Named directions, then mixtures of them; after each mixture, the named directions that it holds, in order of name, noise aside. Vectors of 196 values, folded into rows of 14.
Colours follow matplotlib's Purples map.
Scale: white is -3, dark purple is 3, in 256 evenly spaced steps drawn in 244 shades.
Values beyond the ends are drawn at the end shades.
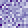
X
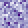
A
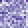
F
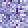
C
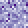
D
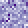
D.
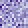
X.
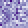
C, X.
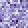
C, D, F.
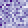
C, X.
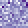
C, D, X.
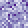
A, D.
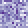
C, F.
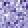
A, C.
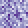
A, C, D.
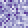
C, D, X.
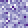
D.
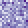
C, F, X.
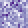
A.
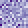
X.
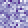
C.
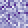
A, C, D.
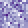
A.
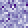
D.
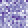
F.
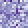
C.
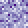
D.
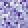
A.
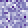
D, F.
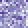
F.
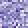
C, F, X.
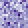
A.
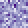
A, D.
